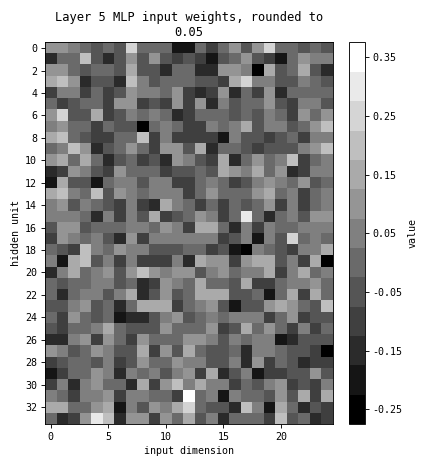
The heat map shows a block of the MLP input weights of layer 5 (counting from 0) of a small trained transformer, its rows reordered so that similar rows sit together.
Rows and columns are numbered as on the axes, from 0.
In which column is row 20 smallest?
0
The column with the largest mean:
7
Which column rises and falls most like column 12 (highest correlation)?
5
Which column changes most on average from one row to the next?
8
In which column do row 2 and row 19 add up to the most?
19
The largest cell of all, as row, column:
31, 12
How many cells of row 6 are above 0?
8
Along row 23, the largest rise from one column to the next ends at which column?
24
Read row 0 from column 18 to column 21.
0.1 0.25 0 0
